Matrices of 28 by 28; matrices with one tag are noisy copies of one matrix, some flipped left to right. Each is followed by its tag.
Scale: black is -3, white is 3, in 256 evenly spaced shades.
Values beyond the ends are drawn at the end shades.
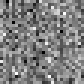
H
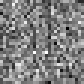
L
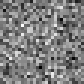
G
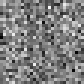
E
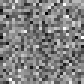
E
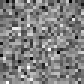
G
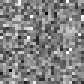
E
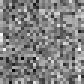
H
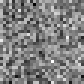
H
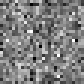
L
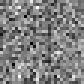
L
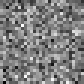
G
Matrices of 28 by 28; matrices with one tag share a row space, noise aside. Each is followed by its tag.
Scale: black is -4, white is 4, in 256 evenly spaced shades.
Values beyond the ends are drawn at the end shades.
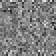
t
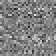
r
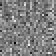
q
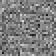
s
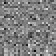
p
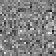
q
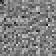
p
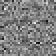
p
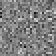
q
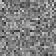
s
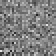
p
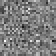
p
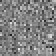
q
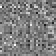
q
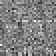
r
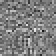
r
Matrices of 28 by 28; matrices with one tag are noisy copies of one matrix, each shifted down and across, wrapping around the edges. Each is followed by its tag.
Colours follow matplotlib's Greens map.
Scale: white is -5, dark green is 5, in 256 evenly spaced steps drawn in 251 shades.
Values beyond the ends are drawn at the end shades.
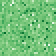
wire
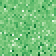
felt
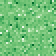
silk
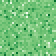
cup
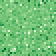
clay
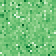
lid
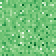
cup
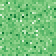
cup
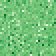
felt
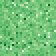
cup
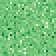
cup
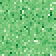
felt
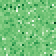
cup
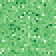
wire
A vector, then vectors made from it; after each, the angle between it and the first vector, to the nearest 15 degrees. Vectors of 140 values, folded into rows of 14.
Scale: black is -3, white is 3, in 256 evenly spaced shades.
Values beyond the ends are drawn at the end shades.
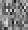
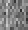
60 degrees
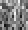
90 degrees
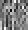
135 degrees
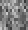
120 degrees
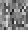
30 degrees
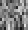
90 degrees
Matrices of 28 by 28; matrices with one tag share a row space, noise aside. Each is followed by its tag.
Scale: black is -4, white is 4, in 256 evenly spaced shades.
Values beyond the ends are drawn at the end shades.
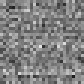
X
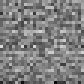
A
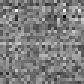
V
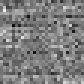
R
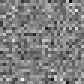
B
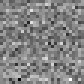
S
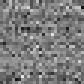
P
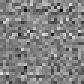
S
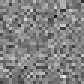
A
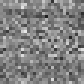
S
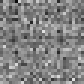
X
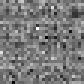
V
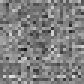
S
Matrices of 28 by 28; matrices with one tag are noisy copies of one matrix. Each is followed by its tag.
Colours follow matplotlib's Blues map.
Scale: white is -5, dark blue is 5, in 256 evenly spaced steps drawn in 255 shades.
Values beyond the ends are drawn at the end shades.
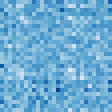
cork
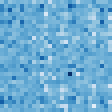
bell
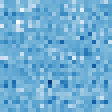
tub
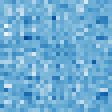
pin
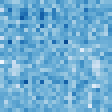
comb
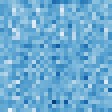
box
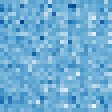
bell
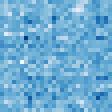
pin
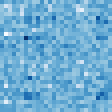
pin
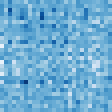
comb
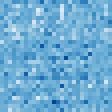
box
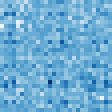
tub
